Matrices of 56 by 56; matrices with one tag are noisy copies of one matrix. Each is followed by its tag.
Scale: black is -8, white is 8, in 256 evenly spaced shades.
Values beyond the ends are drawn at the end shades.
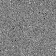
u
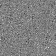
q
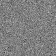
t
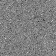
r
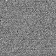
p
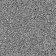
r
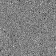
u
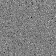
t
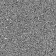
r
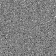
t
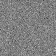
u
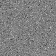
q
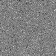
u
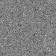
r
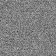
p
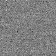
p
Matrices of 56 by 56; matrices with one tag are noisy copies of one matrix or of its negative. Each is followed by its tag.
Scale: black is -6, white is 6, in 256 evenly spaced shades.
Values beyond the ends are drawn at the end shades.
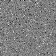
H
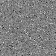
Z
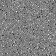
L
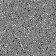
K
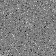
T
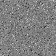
T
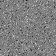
T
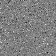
H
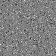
Z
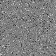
K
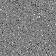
L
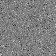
K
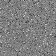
H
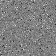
K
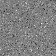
T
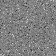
T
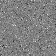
K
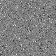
K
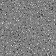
L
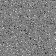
Z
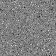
L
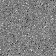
T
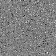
H
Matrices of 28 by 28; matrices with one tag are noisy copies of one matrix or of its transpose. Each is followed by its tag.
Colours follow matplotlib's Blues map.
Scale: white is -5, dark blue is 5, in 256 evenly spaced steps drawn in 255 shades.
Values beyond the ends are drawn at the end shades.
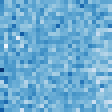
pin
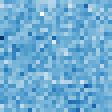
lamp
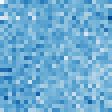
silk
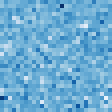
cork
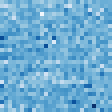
lamp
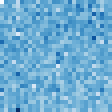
silk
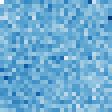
silk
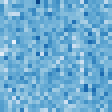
lamp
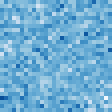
cork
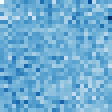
silk
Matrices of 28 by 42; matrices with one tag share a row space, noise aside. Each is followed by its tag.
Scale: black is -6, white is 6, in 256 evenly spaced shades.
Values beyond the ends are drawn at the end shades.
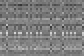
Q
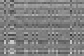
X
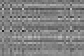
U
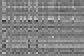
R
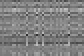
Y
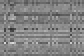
X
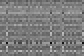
Q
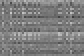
U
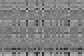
Y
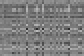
Y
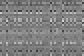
Q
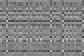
Q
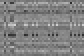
X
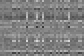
Y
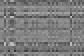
X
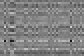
X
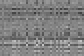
Y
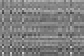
U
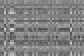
X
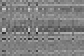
R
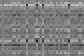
Y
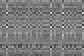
Q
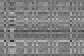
X
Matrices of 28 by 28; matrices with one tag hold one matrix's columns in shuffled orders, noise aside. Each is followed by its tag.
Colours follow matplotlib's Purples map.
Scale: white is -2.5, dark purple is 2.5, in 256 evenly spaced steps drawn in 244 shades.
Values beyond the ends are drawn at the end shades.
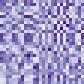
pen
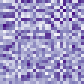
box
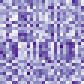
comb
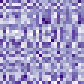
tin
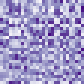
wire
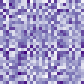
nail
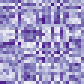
tin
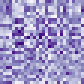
wire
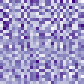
box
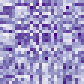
pen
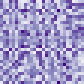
nail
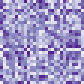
nail
